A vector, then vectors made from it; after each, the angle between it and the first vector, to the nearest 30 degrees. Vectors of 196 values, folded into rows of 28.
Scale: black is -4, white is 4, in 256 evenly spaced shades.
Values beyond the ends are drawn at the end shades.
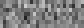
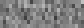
30 degrees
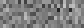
120 degrees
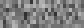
30 degrees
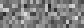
120 degrees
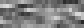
90 degrees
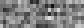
60 degrees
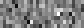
60 degrees
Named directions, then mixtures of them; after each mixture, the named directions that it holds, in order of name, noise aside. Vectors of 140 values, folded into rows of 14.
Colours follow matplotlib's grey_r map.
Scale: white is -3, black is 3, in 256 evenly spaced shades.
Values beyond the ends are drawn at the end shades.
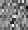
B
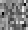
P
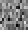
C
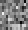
C, P.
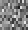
B, C.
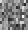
C, P.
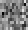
P.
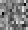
P.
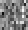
P.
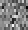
B.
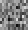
C, P.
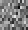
B, C.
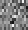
B.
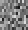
B, C.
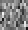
C, P.
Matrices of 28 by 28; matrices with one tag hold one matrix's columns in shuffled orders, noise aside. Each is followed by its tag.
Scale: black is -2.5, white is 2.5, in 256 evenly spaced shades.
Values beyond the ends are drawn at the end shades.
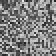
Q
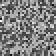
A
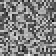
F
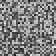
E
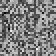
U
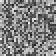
U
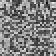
Q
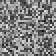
Q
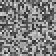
F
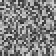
A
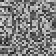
E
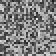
F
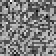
F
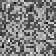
F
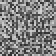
E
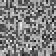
A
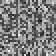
U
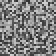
E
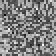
Q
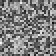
Q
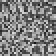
F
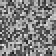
A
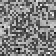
E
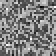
A
